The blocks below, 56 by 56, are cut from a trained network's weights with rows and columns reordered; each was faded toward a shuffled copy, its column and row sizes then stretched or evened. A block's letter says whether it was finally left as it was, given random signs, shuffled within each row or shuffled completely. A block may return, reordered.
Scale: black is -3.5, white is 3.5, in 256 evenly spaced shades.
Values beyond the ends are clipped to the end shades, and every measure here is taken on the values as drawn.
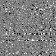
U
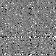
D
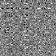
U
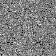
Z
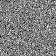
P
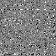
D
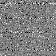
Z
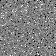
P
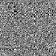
U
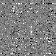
U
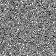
P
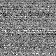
Z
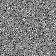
P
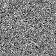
P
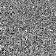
D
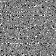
Z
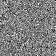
P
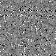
D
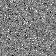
P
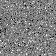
P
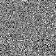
D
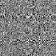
U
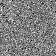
P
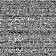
U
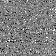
Z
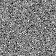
P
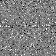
Z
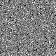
P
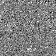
Z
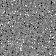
P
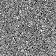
P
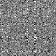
U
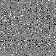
D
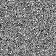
P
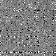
D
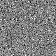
P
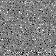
Z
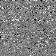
Z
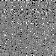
D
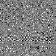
U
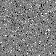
P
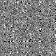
U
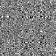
U
